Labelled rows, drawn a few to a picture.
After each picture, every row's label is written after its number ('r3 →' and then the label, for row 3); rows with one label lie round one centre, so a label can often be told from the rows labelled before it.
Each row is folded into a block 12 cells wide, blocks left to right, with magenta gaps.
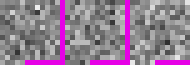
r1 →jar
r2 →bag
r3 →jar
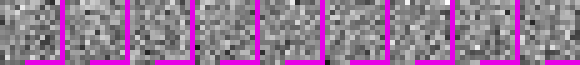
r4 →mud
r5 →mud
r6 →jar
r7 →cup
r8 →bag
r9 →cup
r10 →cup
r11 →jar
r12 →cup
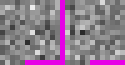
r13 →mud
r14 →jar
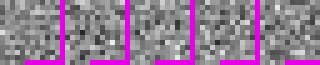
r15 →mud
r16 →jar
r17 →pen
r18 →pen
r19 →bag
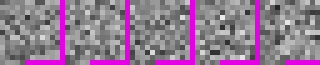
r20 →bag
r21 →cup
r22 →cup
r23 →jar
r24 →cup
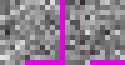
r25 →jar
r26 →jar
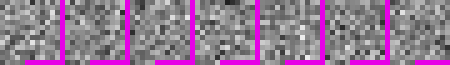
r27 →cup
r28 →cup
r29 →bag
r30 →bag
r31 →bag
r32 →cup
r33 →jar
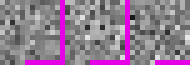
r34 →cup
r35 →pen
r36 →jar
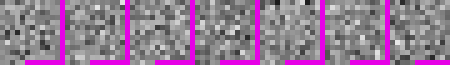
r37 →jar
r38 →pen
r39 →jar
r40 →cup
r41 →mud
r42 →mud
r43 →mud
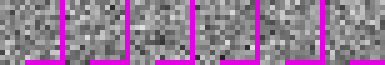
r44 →mud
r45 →bag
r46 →jar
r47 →cup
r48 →mud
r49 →mud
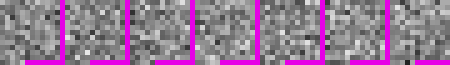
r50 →cup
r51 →cup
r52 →pen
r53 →pen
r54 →cup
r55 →cup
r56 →mud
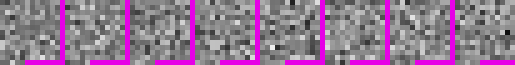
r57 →bag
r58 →cup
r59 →pen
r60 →jar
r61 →bag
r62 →jar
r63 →bag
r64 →mud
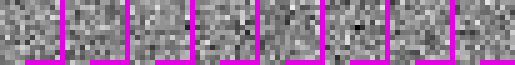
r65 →cup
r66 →cup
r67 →bag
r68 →mud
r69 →pen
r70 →bag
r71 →jar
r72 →jar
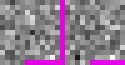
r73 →bag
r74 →bag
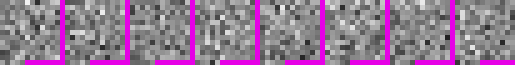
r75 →cup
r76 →mud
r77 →pen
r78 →jar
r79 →mud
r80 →mud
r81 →pen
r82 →cup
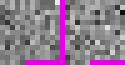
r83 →pen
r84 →cup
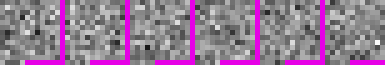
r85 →jar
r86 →mud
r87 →mud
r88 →jar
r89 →pen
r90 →cup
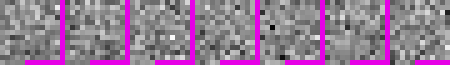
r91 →mud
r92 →mud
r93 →bag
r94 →mud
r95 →bag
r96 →mud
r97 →cup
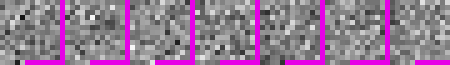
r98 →jar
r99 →jar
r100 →jar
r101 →jar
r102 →pen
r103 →cup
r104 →pen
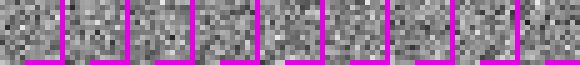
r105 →bag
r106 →bag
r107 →pen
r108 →cup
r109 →bag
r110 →bag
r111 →bag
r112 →cup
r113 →pen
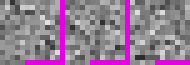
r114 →mud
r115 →jar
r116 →bag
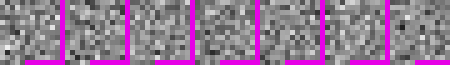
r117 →bag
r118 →bag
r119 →pen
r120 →jar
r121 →cup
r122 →pen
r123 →bag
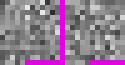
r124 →jar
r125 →bag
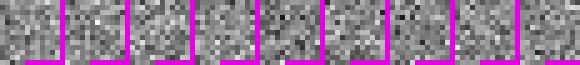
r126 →pen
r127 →jar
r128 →mud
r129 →cup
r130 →jar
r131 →cup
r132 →jar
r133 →mud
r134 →jar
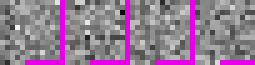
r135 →pen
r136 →cup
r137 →bag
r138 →jar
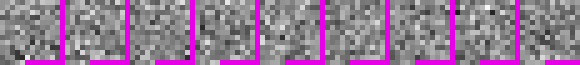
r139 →jar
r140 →bag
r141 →pen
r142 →jar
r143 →cup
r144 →pen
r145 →cup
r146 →pen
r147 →jar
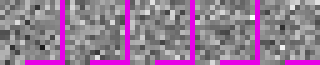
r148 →jar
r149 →mud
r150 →jar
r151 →bag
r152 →pen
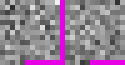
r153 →pen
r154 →mud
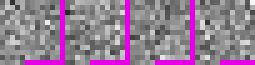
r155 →mud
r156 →pen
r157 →bag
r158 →cup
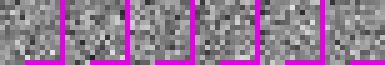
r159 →jar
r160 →cup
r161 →jar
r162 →pen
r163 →pen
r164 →bag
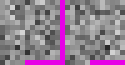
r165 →mud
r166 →cup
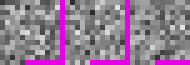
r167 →mud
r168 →pen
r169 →cup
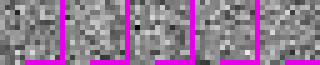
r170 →bag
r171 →mud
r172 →mud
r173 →cup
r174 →cup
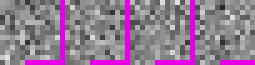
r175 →bag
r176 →cup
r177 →pen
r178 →pen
